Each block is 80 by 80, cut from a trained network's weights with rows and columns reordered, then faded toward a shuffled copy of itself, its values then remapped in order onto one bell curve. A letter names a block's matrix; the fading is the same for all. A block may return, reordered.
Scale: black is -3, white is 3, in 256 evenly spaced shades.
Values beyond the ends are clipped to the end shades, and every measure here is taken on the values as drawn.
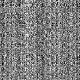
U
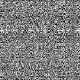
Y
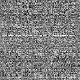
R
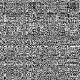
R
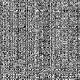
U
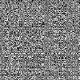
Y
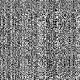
U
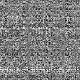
R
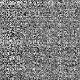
Y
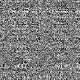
Y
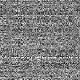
R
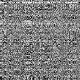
R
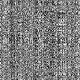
U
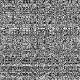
R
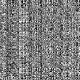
U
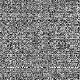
R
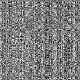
U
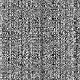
U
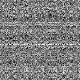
R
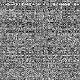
R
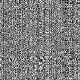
U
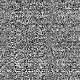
Y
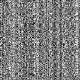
U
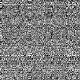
R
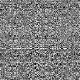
Y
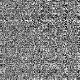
Y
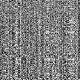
U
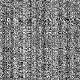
U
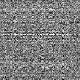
R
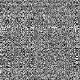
Y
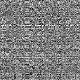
R
